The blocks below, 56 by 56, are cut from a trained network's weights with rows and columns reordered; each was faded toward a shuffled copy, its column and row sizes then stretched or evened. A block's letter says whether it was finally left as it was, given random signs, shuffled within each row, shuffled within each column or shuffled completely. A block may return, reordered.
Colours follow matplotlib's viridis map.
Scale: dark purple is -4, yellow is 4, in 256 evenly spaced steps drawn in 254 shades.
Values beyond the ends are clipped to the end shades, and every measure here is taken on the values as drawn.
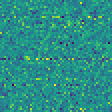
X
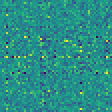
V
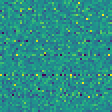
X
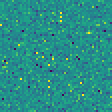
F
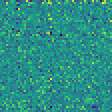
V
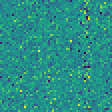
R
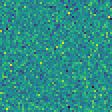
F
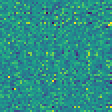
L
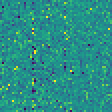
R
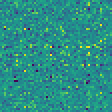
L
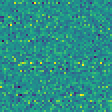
X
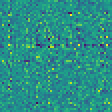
L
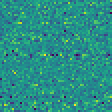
X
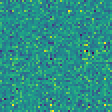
V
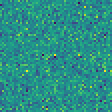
L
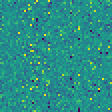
R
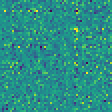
V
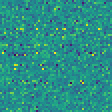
X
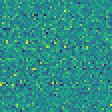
X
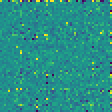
V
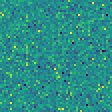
F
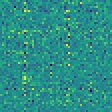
V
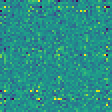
V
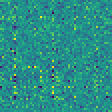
L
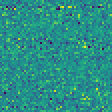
X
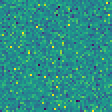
F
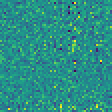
V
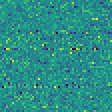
X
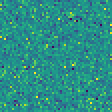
F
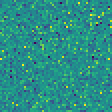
F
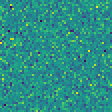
F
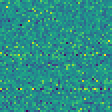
X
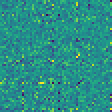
V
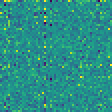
V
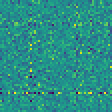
L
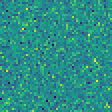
F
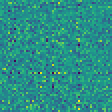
L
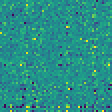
L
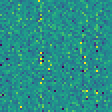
R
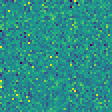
R
